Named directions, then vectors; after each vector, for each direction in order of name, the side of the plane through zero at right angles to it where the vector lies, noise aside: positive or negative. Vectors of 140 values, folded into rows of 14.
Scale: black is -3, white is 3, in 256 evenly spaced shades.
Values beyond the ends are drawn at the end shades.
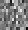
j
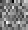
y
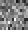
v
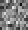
positive, positive, positive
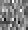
positive, negative, negative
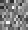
positive, positive, positive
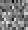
negative, positive, positive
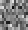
negative, negative, negative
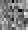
negative, positive, positive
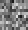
positive, positive, positive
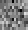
negative, positive, positive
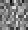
positive, positive, positive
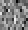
negative, positive, negative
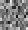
negative, negative, negative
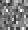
positive, negative, positive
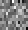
positive, positive, negative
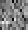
negative, positive, positive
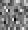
positive, negative, positive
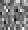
positive, negative, positive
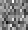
positive, negative, negative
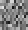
negative, negative, negative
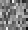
positive, positive, negative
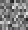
positive, positive, positive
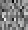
negative, positive, positive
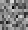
negative, negative, negative
